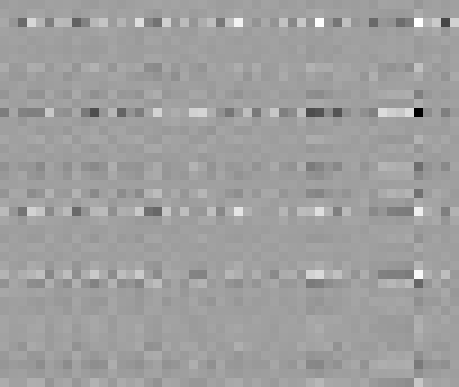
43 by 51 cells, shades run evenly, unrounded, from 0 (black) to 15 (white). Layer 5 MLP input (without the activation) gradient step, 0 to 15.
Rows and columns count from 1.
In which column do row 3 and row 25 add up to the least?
50
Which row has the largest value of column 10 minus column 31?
31
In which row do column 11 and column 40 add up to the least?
13
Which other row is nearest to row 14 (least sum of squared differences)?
1
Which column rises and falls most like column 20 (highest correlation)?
2
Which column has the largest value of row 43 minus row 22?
47
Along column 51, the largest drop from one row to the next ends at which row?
4
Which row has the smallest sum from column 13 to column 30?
41
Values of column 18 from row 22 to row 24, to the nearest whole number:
11 9 6
